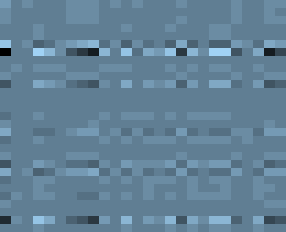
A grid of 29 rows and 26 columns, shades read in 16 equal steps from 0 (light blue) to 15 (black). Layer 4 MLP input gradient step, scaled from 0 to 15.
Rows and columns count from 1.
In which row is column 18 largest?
6
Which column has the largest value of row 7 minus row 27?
1
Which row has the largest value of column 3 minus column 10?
7
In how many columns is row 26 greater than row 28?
13
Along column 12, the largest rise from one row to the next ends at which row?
8
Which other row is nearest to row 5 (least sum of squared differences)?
4
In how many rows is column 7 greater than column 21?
13
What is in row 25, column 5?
5
